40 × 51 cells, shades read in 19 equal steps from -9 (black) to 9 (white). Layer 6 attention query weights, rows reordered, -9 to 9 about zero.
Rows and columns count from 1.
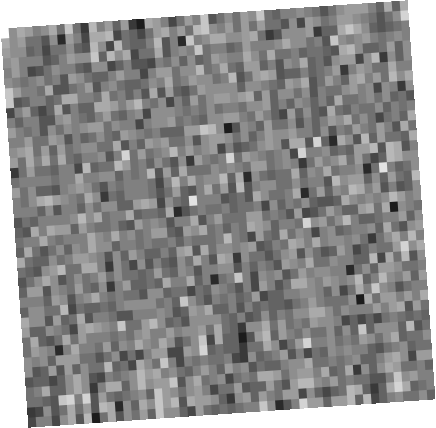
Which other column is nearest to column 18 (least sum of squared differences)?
11
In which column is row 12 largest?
25
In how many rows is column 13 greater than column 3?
17
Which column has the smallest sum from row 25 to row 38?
28
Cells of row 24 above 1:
13
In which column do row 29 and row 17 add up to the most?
21
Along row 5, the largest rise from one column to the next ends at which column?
43
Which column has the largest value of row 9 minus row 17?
30
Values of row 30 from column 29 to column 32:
0 -2 -1 -2
